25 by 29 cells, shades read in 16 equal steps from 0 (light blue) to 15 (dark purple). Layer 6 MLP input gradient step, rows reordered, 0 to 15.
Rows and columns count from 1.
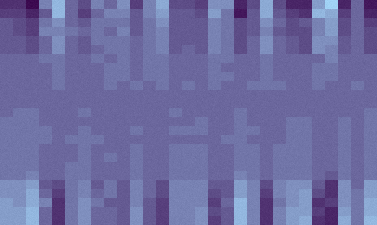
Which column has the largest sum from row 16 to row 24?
26
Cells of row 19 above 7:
13
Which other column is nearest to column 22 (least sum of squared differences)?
20
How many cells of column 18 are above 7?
16
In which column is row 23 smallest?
19
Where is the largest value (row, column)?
1, 3
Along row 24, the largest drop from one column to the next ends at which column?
27
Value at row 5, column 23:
9
